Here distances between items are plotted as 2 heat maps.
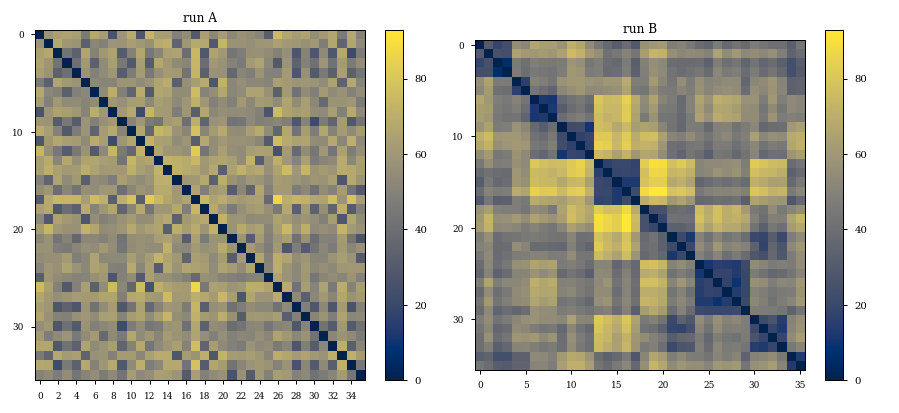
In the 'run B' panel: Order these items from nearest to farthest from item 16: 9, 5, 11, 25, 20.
25, 5, 9, 11, 20
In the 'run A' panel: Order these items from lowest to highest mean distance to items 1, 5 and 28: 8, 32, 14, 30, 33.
33, 30, 32, 8, 14
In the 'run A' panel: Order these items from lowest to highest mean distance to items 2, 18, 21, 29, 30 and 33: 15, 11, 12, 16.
16, 12, 15, 11
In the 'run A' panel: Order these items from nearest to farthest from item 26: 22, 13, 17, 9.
9, 22, 13, 17
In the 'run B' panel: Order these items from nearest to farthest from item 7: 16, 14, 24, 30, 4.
4, 30, 24, 14, 16
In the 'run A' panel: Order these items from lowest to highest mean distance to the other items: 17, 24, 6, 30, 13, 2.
30, 2, 6, 24, 13, 17
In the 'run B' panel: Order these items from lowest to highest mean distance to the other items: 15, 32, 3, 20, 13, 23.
3, 23, 32, 15, 20, 13
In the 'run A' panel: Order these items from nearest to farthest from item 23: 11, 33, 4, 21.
21, 4, 11, 33
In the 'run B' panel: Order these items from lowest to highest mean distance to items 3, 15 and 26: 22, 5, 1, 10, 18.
1, 5, 22, 10, 18
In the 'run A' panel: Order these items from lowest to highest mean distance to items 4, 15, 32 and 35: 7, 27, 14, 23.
23, 7, 27, 14
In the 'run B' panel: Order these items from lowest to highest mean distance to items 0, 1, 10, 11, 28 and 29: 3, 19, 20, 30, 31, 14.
3, 31, 30, 14, 20, 19
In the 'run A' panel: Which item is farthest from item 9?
17
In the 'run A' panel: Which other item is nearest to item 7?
31
